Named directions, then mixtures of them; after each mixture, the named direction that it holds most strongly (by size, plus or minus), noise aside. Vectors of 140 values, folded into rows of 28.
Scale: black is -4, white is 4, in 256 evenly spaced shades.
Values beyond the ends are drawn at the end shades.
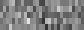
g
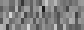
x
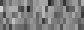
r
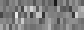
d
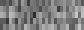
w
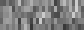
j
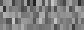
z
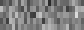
w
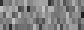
r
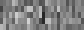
g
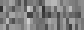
g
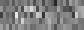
d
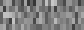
z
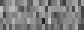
r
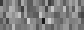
r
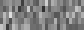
x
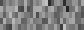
r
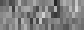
j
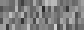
x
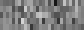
j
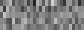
z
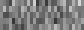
z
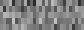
z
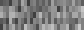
w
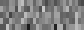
x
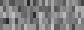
w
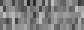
z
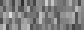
z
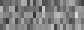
x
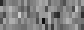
r
